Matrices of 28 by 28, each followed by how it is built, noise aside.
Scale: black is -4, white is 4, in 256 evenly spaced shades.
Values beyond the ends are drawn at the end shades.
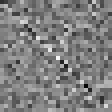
diagonal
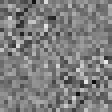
block diagonal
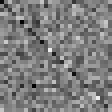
diagonal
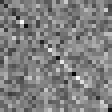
diagonal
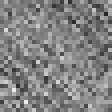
Toeplitz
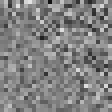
upper triangular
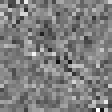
block diagonal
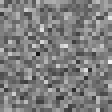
noise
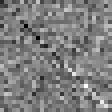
diagonal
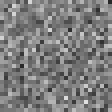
noise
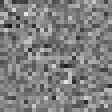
block diagonal
